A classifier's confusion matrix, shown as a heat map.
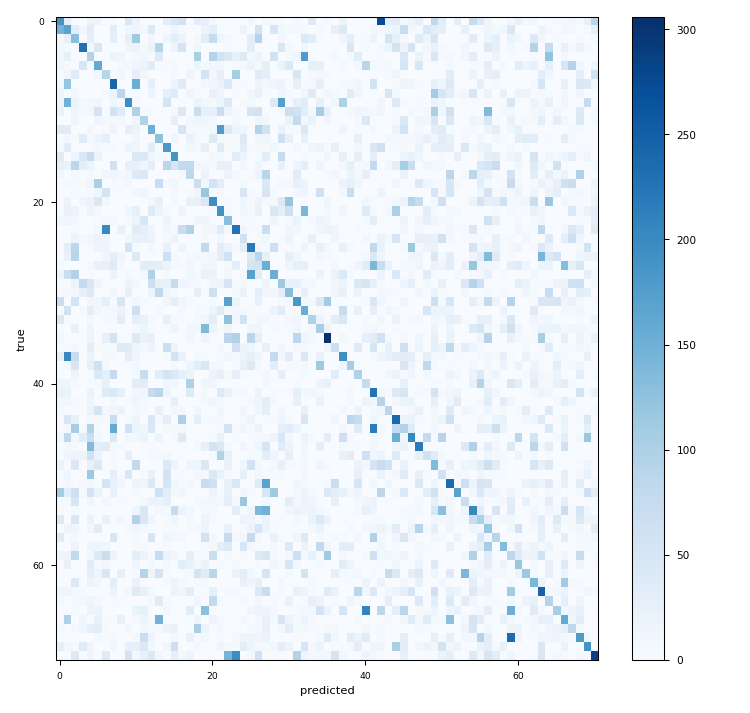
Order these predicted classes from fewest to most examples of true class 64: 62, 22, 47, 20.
22, 62, 47, 20
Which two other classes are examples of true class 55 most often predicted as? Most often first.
10, 54
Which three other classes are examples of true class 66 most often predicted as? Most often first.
13, 51, 1
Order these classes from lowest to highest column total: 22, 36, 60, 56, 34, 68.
36, 60, 34, 68, 22, 56
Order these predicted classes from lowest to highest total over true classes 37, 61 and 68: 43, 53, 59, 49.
49, 43, 53, 59
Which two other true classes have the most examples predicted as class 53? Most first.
61, 51
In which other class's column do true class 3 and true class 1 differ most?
0
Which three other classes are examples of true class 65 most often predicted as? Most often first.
40, 59, 19
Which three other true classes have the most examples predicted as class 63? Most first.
26, 35, 23
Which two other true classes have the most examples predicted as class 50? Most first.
54, 46
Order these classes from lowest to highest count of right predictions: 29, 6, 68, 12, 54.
6, 29, 12, 68, 54
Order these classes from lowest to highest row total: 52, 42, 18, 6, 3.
42, 6, 18, 3, 52
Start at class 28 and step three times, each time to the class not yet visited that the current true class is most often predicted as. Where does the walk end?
44
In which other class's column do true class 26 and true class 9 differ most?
29
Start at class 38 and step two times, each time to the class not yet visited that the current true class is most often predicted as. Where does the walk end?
19
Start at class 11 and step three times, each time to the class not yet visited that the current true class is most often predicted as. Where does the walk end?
56
